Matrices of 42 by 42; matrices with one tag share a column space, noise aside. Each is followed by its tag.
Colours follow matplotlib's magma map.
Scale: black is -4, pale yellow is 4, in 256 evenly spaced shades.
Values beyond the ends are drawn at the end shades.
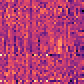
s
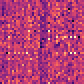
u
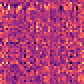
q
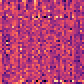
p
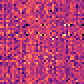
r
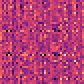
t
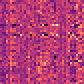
r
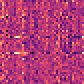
u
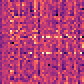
u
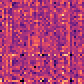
s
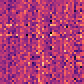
r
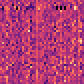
q
